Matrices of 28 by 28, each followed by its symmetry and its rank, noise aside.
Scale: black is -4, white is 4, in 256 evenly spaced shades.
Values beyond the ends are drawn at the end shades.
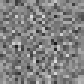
no symmetry, rank eight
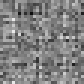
antisymmetric, rank six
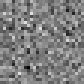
no symmetry, rank six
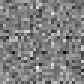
antisymmetric, rank eight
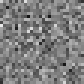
symmetric, rank seven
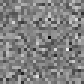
no symmetry, rank eight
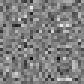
no symmetry, rank six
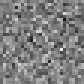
antisymmetric, rank eight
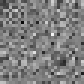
symmetric, rank six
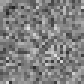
symmetric, rank seven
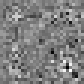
symmetric, rank six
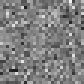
no symmetry, rank seven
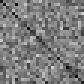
symmetric, rank seven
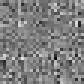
no symmetry, rank six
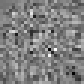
symmetric, rank six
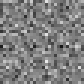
antisymmetric, rank six
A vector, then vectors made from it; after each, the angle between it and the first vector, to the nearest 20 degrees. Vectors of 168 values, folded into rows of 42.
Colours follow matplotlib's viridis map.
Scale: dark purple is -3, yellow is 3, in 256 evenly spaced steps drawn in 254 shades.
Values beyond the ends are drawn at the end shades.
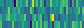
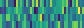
40 degrees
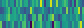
40 degrees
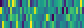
120 degrees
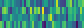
100 degrees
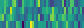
100 degrees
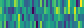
100 degrees
